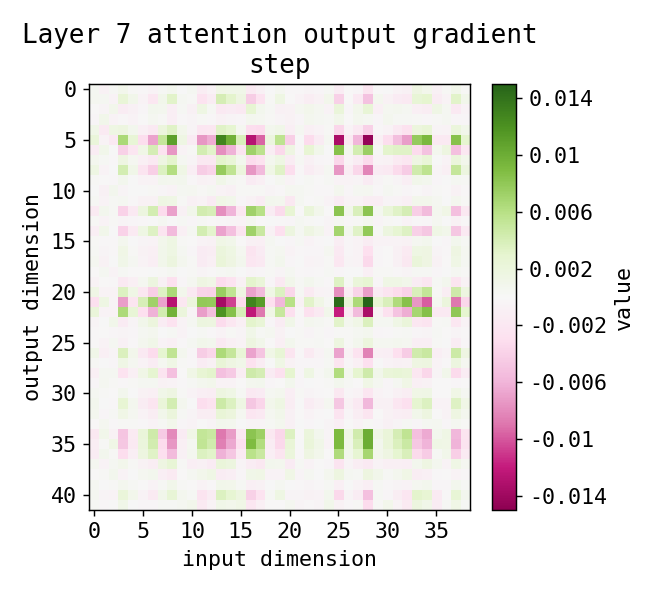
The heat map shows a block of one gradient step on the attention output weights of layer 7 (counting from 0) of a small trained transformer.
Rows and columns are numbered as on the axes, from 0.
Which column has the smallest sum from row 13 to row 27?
28
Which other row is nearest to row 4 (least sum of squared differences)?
7
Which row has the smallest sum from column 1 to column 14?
21
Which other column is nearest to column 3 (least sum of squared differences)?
33
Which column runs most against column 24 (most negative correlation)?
35
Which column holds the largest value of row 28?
25
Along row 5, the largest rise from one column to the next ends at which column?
13
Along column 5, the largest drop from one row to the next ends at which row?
22
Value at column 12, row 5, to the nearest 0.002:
-0.006
